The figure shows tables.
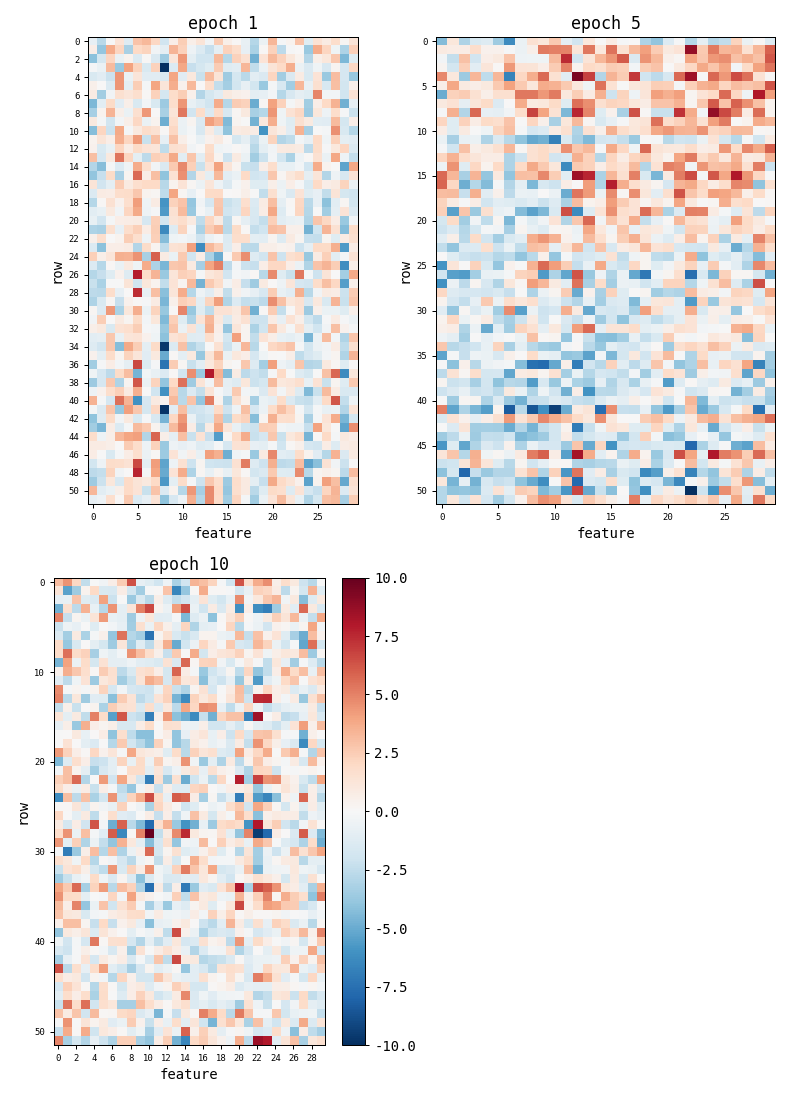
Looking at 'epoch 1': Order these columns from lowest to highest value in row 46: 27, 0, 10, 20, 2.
2, 10, 0, 27, 20
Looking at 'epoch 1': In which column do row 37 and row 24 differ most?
13
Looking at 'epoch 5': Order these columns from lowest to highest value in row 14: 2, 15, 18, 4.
18, 2, 4, 15
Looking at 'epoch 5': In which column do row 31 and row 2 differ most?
16
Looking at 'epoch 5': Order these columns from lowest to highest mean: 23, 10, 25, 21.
10, 23, 21, 25
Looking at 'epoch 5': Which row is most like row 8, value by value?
46
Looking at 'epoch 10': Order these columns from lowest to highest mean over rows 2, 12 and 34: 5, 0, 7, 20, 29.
7, 29, 0, 5, 20
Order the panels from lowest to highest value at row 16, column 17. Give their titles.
epoch 10, epoch 1, epoch 5
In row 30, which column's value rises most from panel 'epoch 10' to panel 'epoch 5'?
22
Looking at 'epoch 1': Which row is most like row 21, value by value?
49
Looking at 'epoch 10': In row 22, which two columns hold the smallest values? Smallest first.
10, 14
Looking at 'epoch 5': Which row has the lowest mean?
41
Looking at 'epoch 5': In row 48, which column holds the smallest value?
2
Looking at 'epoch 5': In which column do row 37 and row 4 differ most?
22
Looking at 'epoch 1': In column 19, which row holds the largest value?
43
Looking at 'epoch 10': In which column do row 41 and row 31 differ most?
15
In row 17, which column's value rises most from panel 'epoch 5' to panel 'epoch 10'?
11
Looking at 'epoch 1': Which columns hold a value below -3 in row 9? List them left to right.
8, 15, 18
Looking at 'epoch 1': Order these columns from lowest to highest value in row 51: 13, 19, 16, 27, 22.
19, 22, 16, 27, 13
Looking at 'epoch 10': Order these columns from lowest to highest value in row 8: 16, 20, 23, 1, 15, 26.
16, 23, 26, 20, 15, 1
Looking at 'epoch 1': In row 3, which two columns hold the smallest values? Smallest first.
8, 3
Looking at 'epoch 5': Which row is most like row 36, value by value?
49
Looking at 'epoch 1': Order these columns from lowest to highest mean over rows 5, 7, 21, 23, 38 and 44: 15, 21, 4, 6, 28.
28, 15, 6, 21, 4
